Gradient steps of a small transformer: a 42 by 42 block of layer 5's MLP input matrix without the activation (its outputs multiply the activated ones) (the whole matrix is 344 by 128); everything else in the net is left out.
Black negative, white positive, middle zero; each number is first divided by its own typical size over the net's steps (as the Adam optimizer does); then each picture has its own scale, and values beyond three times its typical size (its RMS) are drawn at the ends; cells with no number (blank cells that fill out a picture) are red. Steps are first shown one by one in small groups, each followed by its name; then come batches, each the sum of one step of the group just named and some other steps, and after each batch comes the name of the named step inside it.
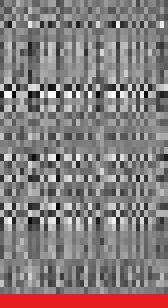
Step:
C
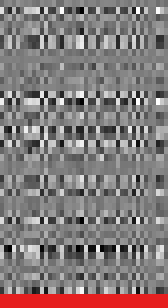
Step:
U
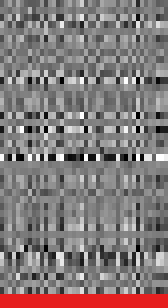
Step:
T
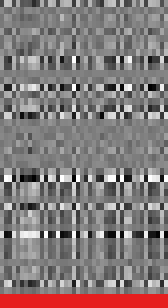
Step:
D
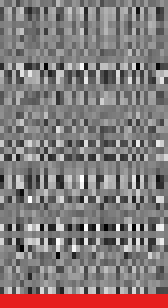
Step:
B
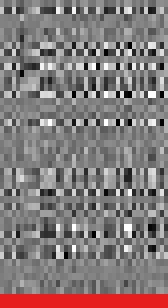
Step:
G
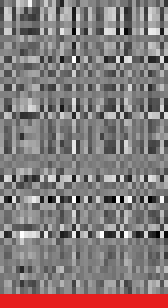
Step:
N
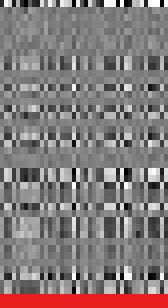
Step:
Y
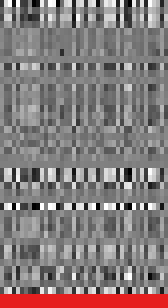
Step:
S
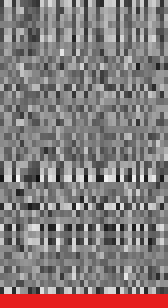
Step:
B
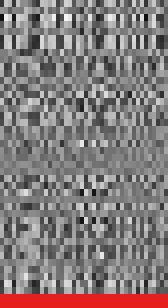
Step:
U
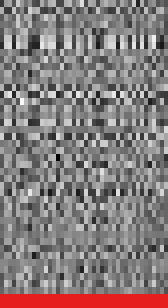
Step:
C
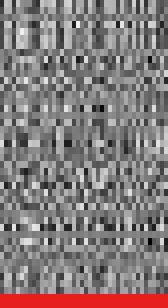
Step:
B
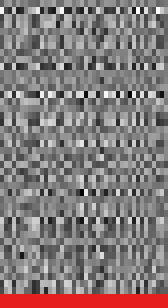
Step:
U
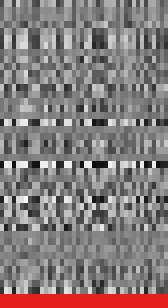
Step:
S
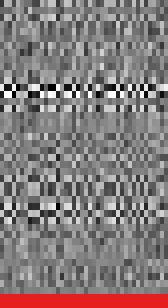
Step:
C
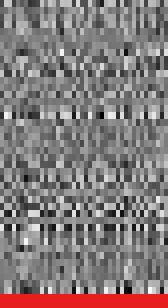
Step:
B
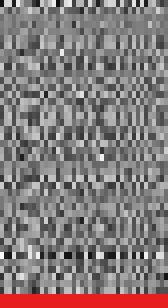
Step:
U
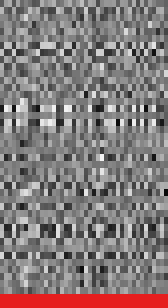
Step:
G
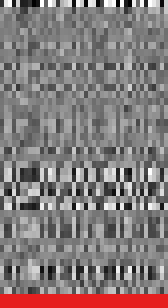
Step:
S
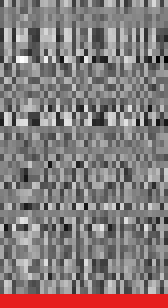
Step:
Y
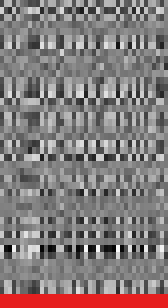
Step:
U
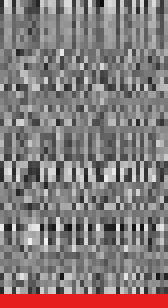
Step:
B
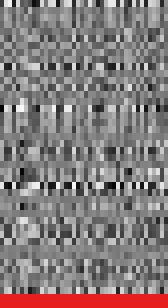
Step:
S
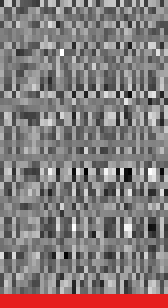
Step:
G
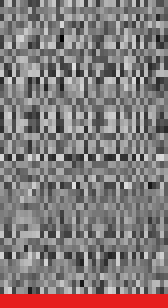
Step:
T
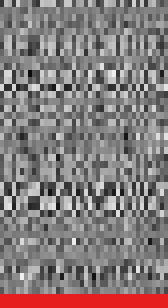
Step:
C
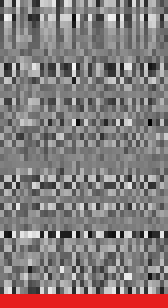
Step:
S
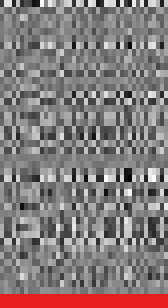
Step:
G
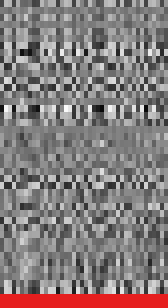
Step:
C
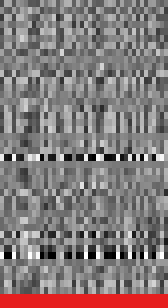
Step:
T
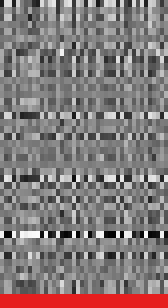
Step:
N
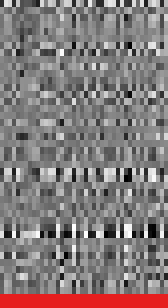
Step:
G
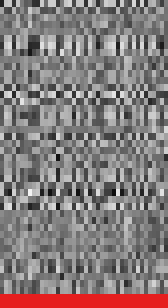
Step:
C
